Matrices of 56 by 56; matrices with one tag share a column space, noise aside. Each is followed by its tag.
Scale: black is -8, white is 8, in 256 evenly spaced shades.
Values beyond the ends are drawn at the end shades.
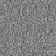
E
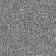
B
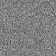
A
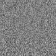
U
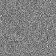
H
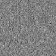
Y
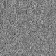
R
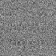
A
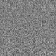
U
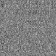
R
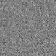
U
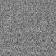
Y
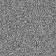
H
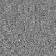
Y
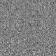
U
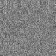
R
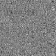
E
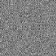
H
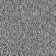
E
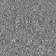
Y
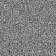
E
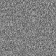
A
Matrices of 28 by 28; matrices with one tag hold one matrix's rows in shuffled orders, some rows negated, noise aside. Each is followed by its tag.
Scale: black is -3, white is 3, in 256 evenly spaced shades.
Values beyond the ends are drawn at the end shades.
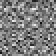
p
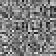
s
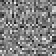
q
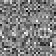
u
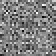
q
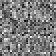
u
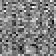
p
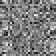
s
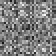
q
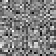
s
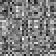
s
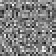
q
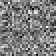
s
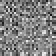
q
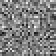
s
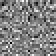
s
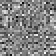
s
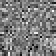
s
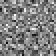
p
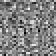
p
